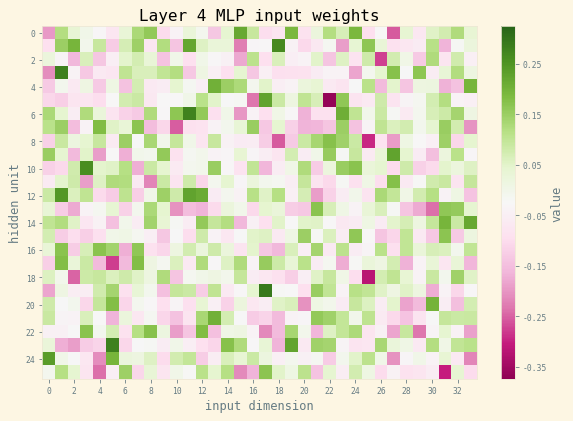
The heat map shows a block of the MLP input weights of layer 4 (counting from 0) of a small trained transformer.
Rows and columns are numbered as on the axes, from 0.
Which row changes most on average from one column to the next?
1
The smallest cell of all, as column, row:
22, 5
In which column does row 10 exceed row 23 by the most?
3
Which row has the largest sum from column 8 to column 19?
12
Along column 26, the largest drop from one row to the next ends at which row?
2
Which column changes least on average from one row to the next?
14
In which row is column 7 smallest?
10
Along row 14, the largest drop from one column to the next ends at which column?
15
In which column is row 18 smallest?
25
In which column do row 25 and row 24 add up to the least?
4
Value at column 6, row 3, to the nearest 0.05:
0.1
